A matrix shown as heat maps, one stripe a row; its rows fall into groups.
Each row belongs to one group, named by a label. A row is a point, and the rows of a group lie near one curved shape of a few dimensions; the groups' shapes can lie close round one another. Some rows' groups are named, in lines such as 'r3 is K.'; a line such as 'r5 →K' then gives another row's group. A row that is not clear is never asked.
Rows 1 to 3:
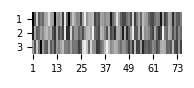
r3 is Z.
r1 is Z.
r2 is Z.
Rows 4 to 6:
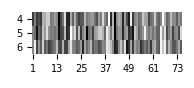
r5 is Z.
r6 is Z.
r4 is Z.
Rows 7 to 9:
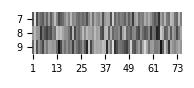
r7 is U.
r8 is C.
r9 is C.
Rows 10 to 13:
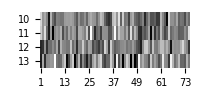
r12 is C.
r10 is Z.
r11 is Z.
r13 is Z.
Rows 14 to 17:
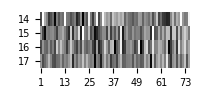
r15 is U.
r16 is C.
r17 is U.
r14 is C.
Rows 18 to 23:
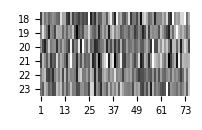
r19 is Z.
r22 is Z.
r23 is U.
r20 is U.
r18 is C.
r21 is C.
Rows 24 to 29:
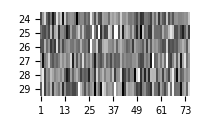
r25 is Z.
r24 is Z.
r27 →U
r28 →C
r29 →Z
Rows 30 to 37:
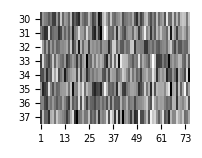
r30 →C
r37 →Z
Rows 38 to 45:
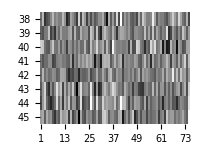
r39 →U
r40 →C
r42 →C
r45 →C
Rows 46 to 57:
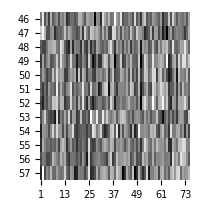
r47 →C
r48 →C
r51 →C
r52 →C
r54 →Z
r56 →C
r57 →Z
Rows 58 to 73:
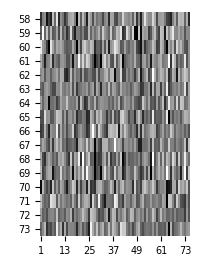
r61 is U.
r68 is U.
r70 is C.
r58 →C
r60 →Z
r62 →C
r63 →U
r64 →C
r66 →Z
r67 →Z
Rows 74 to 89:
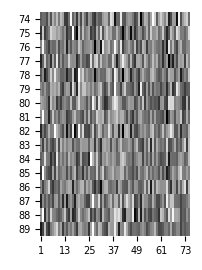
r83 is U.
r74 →C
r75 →Z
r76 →U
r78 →Z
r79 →Z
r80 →Z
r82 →Z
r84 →U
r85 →C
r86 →U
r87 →Z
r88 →Z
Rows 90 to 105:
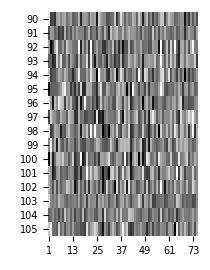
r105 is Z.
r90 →C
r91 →U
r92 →U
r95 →Z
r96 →C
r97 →C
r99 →Z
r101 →U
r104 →U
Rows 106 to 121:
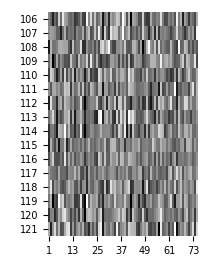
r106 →Z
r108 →Z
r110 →U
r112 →Z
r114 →Z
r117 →C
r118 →C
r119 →Z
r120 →Z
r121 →U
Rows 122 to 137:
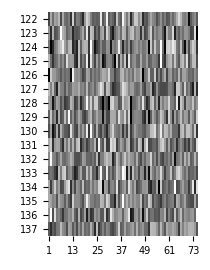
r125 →U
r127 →Z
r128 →U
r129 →Z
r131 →C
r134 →U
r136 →C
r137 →C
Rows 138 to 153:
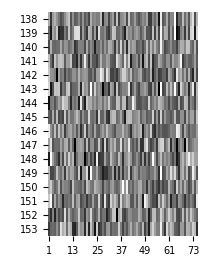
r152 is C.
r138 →U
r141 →C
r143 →U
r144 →Z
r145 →U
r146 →C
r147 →C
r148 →C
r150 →Z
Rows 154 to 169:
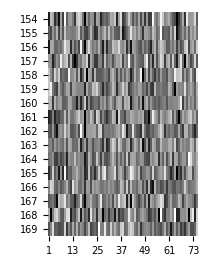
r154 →C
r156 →Z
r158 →C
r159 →Z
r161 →C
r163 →C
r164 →C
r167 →Z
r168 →U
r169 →U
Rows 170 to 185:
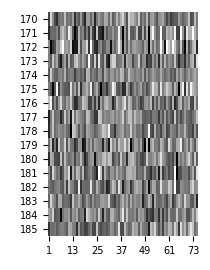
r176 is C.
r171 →C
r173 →U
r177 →Z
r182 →C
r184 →Z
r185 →C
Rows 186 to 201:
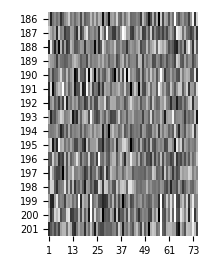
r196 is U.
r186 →U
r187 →Z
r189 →C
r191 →Z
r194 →U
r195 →Z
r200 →U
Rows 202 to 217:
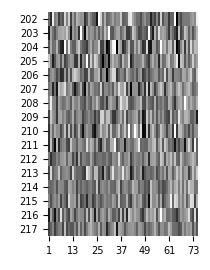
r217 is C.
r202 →U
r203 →Z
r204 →C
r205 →U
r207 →Z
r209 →Z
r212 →C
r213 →Z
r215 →C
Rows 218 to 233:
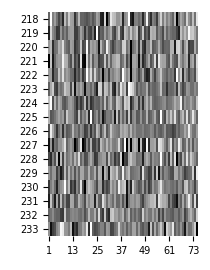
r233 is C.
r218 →C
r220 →Z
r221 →Z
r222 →Z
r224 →C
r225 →U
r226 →C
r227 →Z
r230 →Z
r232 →U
